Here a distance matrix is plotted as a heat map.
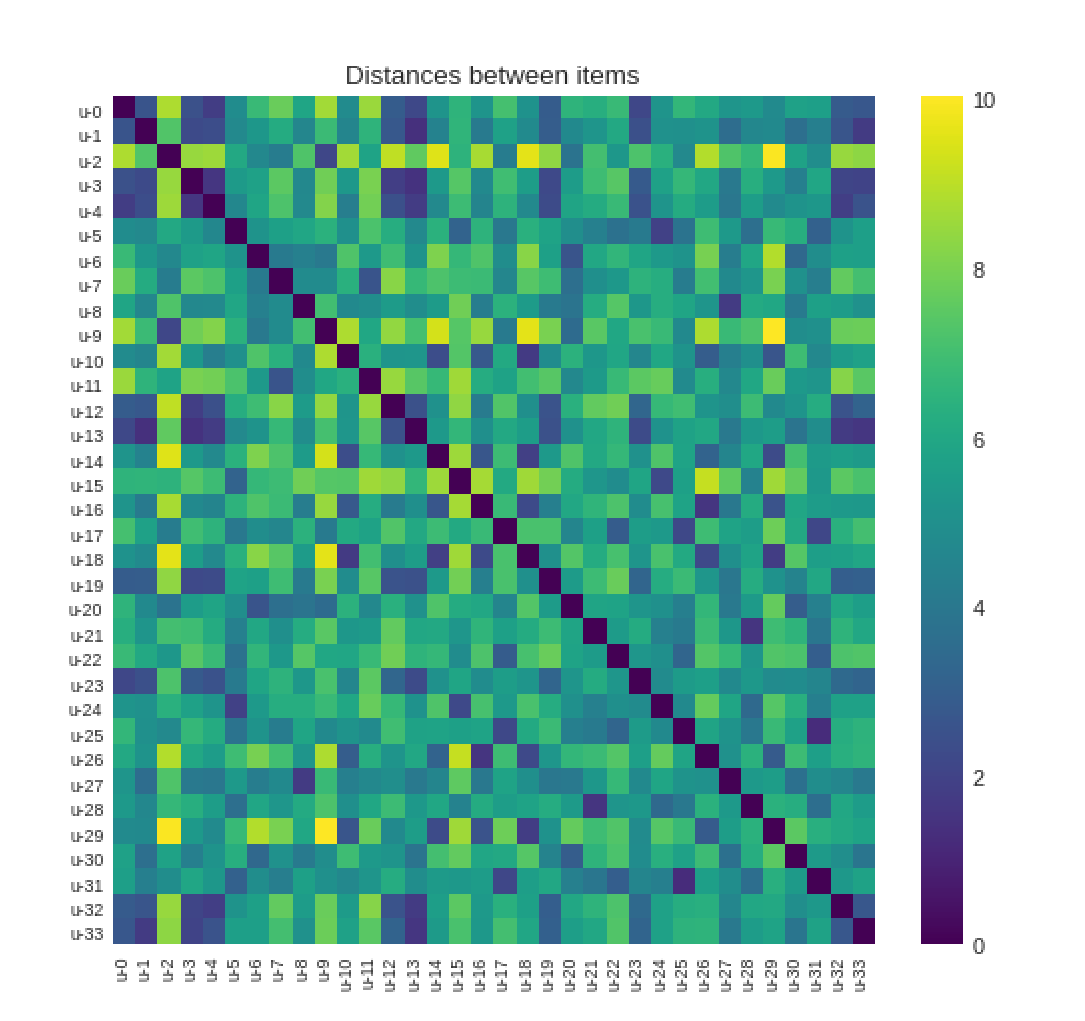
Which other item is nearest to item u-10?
u-18
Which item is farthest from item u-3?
u-2
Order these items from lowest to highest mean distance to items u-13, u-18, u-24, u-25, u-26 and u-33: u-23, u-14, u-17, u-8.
u-23, u-14, u-8, u-17
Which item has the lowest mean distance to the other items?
u-1
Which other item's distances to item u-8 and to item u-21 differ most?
u-28
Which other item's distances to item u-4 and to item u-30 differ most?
u-0
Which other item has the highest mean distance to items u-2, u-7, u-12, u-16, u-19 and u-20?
u-15
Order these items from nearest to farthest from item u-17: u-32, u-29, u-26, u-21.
u-21, u-32, u-26, u-29
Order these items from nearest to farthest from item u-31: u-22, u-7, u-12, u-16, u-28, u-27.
u-22, u-28, u-7, u-27, u-16, u-12
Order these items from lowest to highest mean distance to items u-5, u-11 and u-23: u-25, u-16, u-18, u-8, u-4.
u-25, u-4, u-8, u-16, u-18
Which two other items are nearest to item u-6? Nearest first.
u-20, u-30
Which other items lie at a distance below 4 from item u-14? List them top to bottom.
u-10, u-16, u-18, u-26, u-29
